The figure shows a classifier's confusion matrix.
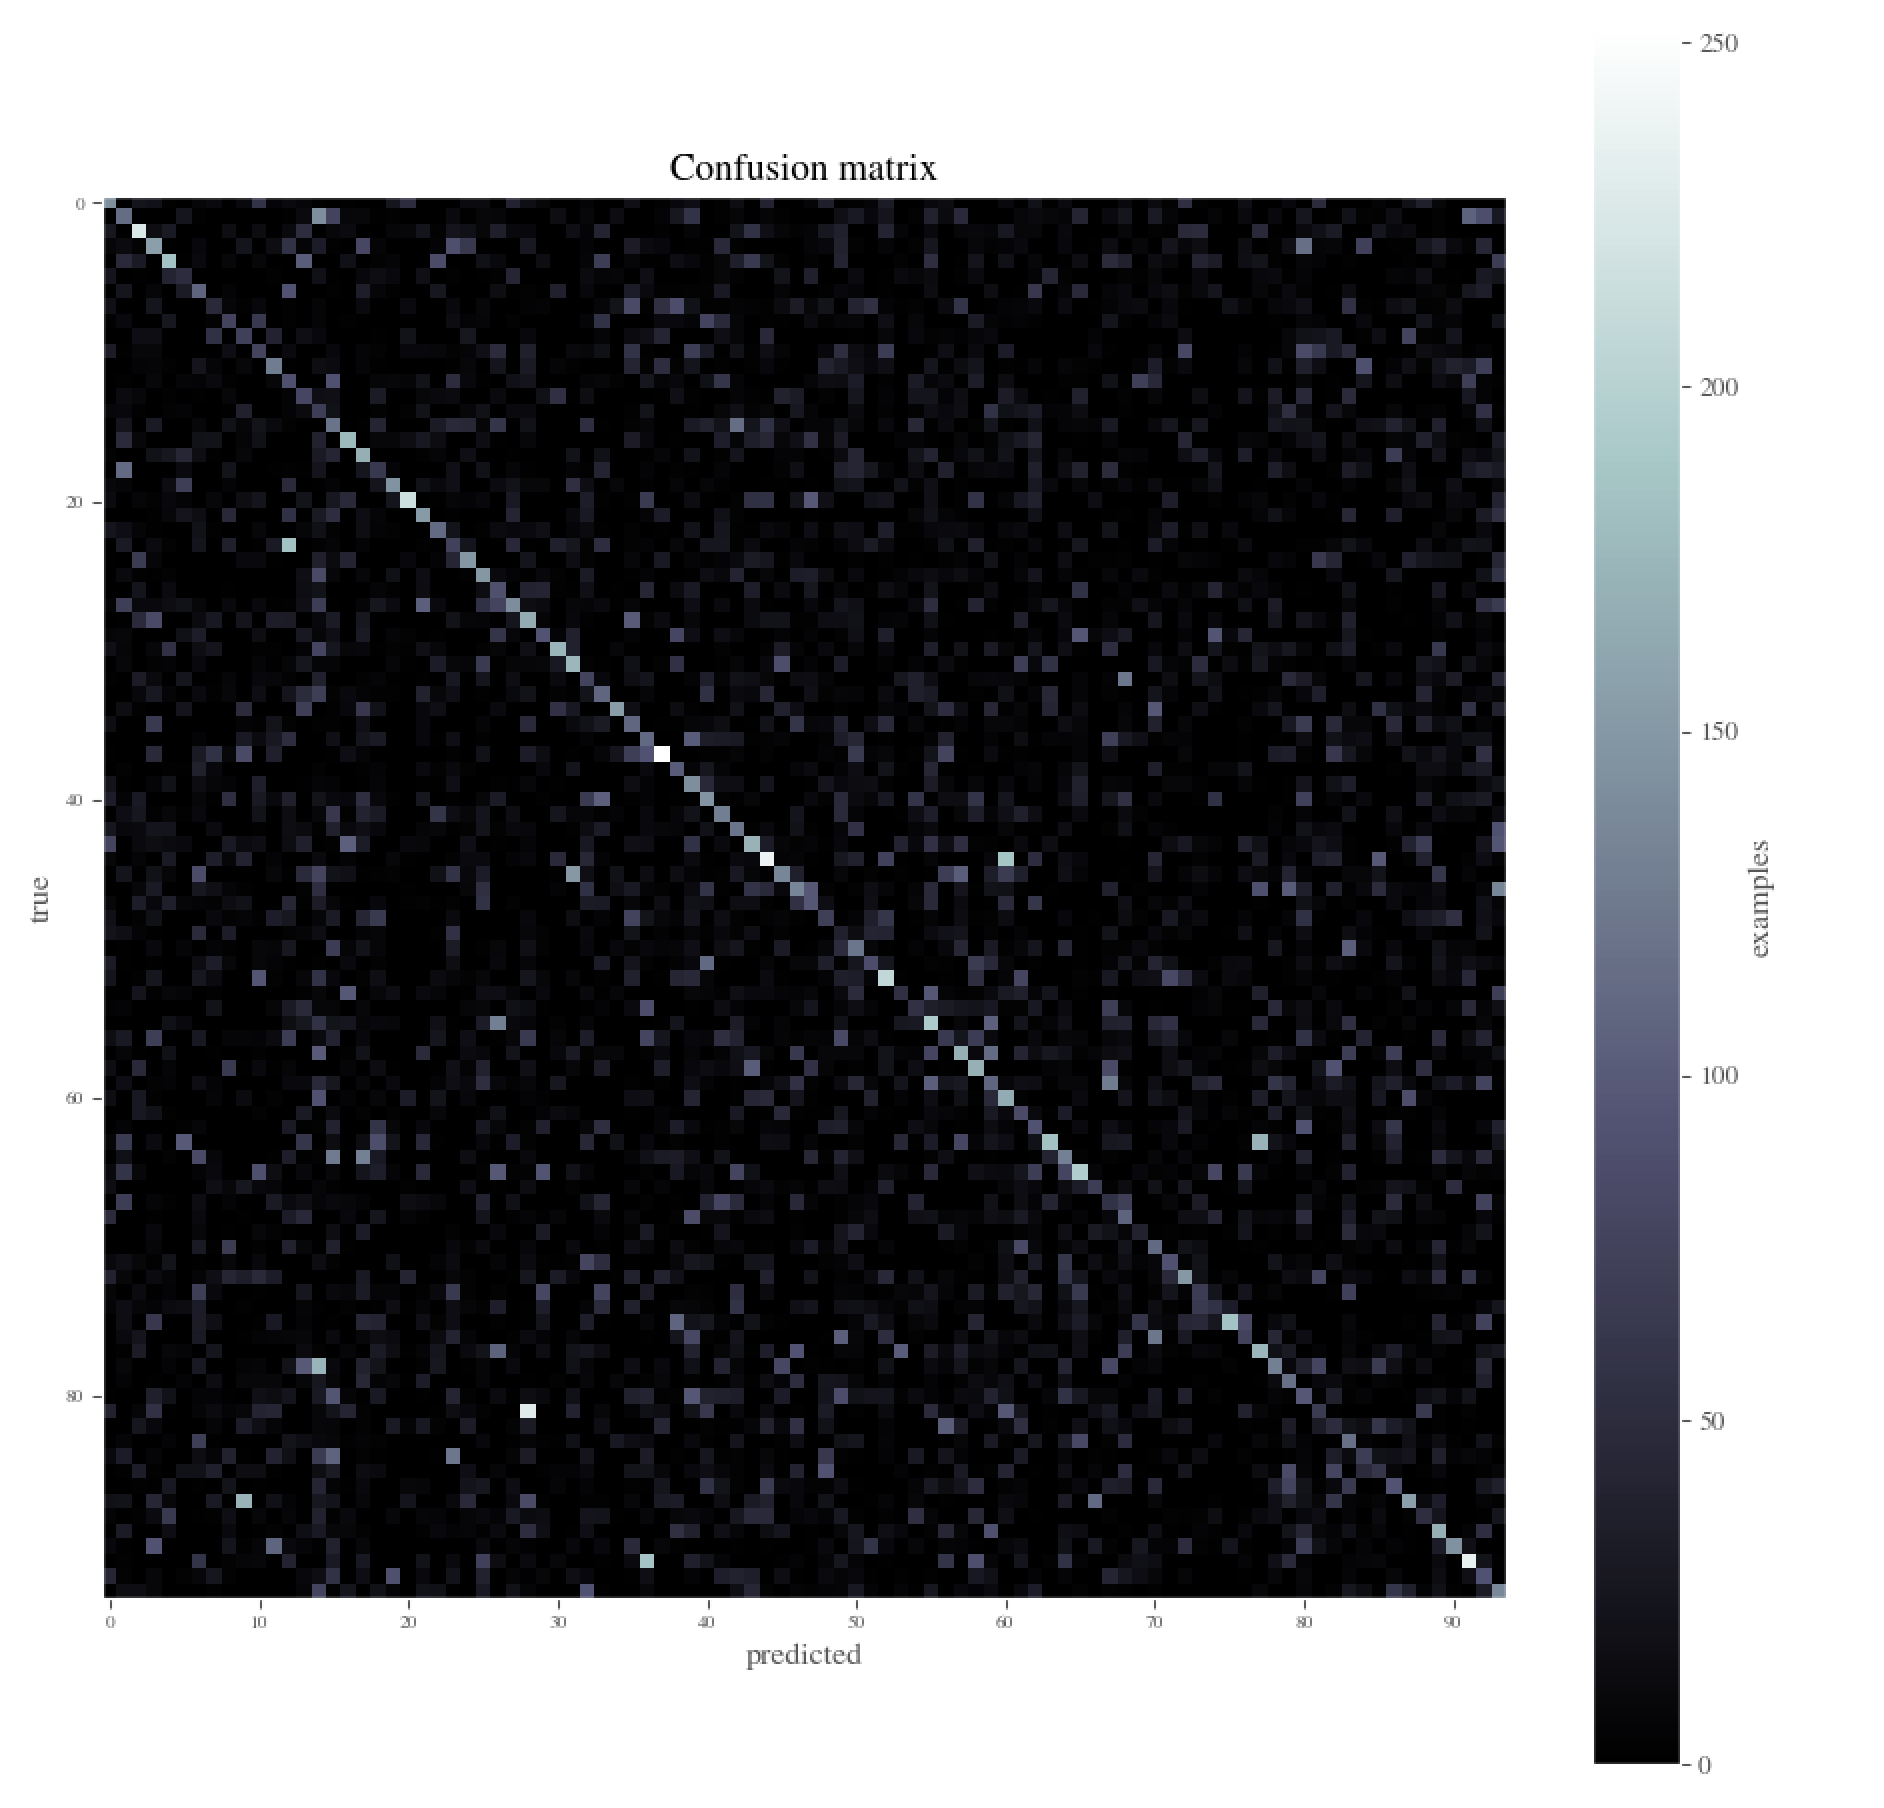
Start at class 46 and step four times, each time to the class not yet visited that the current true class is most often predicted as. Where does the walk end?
39
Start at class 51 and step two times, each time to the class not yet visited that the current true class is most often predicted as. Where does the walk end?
33
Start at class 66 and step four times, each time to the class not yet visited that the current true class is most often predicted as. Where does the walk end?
23
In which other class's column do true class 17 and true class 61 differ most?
86
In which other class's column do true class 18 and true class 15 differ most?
42
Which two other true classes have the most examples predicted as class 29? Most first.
65, 73
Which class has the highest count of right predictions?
37
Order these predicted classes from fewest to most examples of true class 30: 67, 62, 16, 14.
16, 62, 67, 14
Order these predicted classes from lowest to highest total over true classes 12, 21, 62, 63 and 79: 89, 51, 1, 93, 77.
51, 89, 1, 93, 77
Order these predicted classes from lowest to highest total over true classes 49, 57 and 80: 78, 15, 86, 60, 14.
60, 78, 86, 15, 14
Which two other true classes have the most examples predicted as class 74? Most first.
29, 65
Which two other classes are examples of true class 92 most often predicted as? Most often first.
19, 15
